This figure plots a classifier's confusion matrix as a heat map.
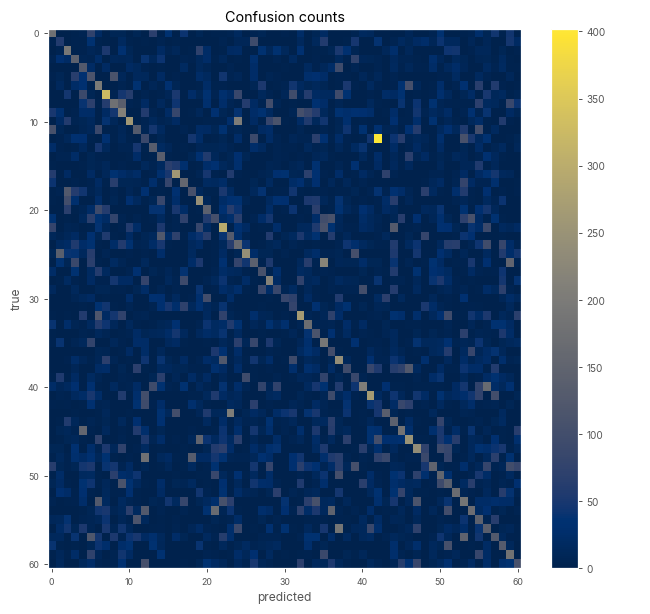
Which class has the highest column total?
22
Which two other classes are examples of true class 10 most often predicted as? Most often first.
24, 29
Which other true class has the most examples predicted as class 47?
53
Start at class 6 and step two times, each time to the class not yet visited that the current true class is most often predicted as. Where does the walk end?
19
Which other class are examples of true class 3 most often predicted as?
39
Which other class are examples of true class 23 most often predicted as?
14
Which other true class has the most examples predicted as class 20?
30
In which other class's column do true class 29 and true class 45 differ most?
4
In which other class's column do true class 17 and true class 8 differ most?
9
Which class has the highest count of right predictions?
7
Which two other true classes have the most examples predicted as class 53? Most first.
57, 12
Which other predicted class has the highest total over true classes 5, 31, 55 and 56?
37
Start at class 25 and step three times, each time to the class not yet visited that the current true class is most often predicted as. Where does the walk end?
35
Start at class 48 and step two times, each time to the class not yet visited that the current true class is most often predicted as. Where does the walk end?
42
